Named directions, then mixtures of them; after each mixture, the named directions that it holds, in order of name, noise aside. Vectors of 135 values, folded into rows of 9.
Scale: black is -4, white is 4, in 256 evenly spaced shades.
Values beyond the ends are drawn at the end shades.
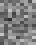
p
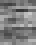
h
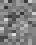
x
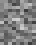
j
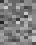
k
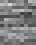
h, x.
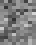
h, x.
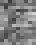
h, x.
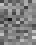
k, p.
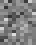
x.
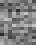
h, p.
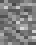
j, k.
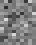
x.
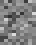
x.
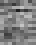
h, j.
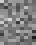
k, p.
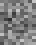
p.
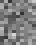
p, x.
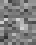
j, x.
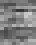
h.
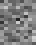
k.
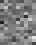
k.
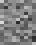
k.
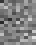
k, p.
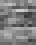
h.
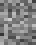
p.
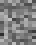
j, p.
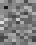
k, x.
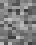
j, p.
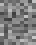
p.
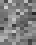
h, x.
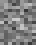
j.
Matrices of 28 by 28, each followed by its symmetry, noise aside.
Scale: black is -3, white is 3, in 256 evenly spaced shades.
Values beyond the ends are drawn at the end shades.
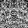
mirrored left to right.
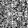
mirrored top to bottom.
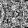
mirrored top to bottom.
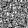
symmetric.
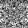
mirrored left to right.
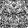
mirrored left to right.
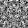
mirrored left to right.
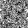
same after a half turn.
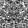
mirrored left to right.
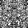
mirrored left to right.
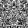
mirrored left to right.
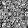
mirrored top to bottom.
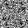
same after a half turn.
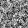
symmetric.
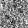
same after a half turn.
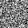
antisymmetric.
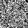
symmetric across the other diagonal.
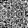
mirrored top to bottom.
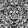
mirrored left to right.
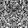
mirrored left to right.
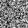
mirrored top to bottom.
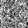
mirrored top to bottom.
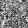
no symmetry.
